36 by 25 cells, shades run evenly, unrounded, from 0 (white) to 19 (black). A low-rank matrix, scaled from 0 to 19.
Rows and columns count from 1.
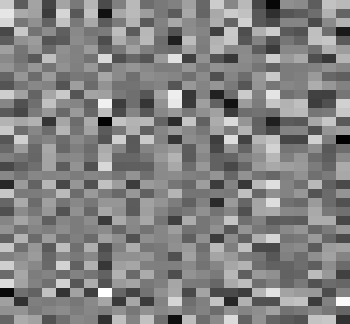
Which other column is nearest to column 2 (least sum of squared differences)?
9
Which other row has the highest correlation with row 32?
30
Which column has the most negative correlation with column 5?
6
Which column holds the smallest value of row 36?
17
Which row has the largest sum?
33
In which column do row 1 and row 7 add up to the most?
23
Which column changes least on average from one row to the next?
12
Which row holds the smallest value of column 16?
1
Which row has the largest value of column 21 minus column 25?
34
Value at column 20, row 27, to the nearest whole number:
3
